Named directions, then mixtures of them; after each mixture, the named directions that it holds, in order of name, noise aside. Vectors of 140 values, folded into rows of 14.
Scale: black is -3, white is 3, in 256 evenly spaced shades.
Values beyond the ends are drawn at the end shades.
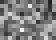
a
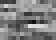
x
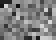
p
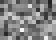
a.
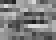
x.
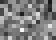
a.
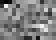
p, x.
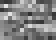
a, x.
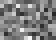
a, p.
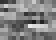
x.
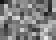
a, p.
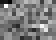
p, x.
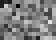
p.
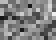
a.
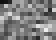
a, p, x.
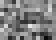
a, p, x.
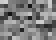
a, x.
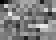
a, p, x.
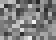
a, p, x.
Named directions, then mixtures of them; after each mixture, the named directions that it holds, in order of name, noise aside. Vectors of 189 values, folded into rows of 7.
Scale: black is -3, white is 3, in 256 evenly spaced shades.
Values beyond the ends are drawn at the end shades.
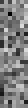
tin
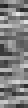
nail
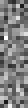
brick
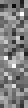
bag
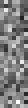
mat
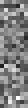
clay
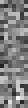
brick, clay, nail.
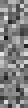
brick.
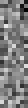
brick, mat, nail.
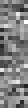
brick, nail.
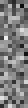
bag, brick.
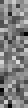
brick, tin.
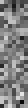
bag, brick, clay.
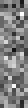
bag.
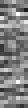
nail.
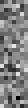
clay.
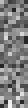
brick, clay.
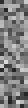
clay.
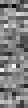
bag, clay, nail.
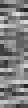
nail.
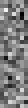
bag, clay, mat.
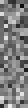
bag, brick, clay.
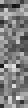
bag, clay.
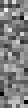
clay, mat, tin.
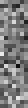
clay.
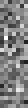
brick, tin.
